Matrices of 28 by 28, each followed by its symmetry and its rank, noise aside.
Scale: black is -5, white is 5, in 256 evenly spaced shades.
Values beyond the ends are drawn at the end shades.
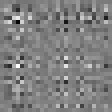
no symmetry, rank two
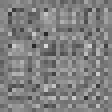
symmetric, rank three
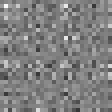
no symmetry, rank three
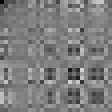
symmetric, rank two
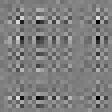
symmetric, rank one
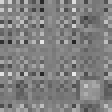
symmetric, rank two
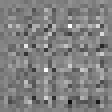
no symmetry, rank three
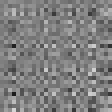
no symmetry, rank two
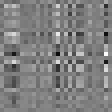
no symmetry, rank one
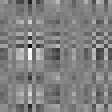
no symmetry, rank one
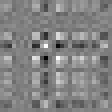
symmetric, rank one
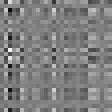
no symmetry, rank one
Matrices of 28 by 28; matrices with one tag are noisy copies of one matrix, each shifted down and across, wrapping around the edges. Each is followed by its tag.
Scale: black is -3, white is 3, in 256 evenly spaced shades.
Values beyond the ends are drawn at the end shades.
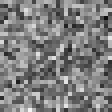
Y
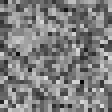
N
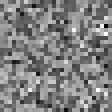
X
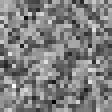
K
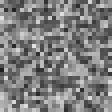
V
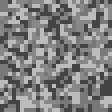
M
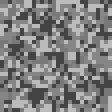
X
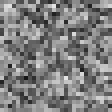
Y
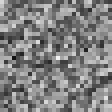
M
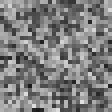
N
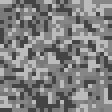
N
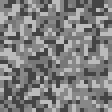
M
